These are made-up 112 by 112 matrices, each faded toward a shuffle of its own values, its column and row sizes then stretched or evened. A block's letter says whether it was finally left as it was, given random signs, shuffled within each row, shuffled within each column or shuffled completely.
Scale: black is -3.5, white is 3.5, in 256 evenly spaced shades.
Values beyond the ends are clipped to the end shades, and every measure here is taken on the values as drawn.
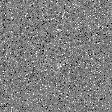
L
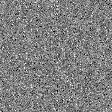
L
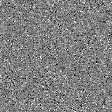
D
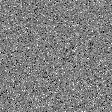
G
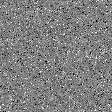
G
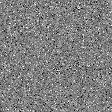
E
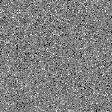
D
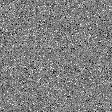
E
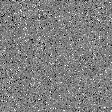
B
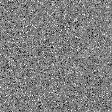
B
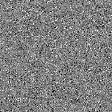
D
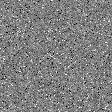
G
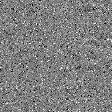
D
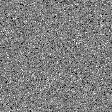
E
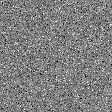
G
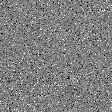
E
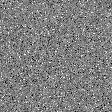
G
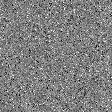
G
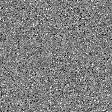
E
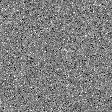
G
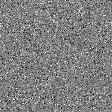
E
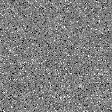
D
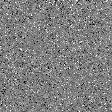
E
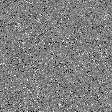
E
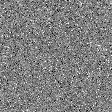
G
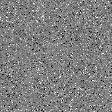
B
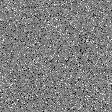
G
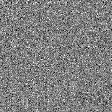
D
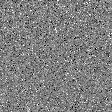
E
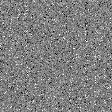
L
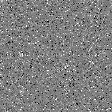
D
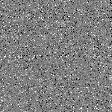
B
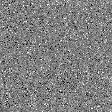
B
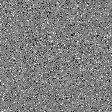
E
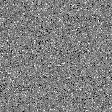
E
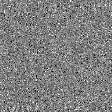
D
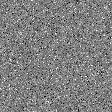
G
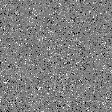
D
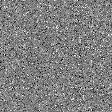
B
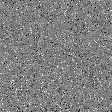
G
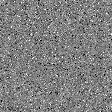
E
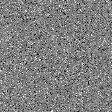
L
